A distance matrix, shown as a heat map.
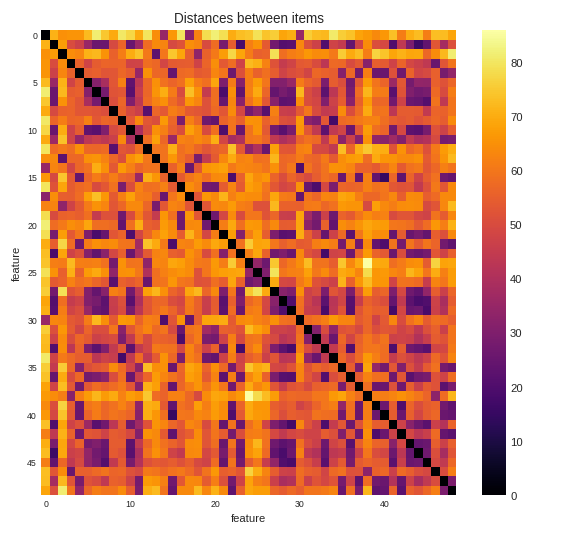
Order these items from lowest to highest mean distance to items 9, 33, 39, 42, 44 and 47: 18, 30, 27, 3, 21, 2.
27, 21, 3, 30, 18, 2
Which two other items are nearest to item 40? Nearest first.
15, 22
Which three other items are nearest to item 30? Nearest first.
14, 17, 0
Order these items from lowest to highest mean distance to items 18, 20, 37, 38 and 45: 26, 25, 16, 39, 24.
16, 39, 26, 25, 24
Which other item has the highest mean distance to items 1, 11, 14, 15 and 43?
2
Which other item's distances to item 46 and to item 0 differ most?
3
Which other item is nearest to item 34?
9
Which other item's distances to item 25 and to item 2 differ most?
13
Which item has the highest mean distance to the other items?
0
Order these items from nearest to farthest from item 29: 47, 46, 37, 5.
5, 47, 46, 37
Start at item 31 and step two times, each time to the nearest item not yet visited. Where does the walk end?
32
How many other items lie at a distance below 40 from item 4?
10
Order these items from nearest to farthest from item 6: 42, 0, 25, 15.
42, 15, 25, 0
